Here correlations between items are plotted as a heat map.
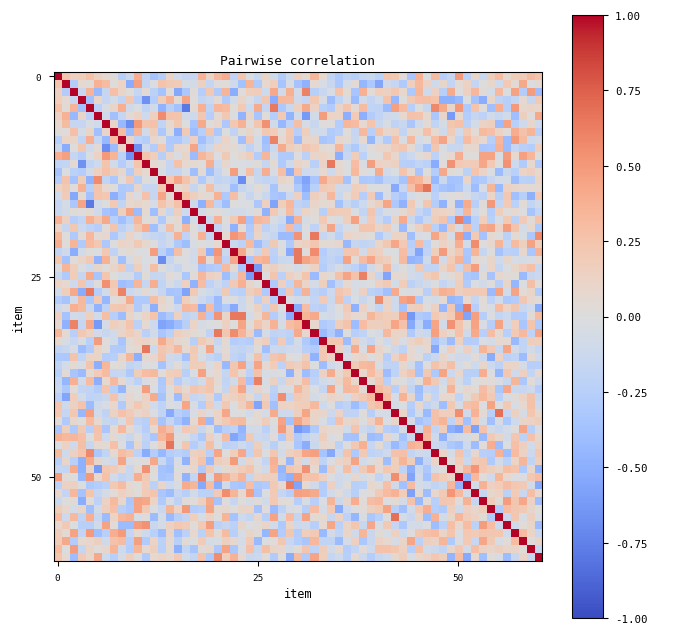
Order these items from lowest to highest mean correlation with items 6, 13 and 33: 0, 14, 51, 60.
51, 0, 60, 14
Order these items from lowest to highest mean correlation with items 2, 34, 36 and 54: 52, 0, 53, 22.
22, 0, 52, 53
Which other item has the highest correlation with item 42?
55
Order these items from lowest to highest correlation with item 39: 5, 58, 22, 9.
5, 58, 9, 22
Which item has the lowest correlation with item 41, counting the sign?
25
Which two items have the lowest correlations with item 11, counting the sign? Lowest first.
3, 47
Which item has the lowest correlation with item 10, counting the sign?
9
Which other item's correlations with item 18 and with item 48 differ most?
8
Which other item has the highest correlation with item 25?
38
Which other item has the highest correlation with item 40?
28
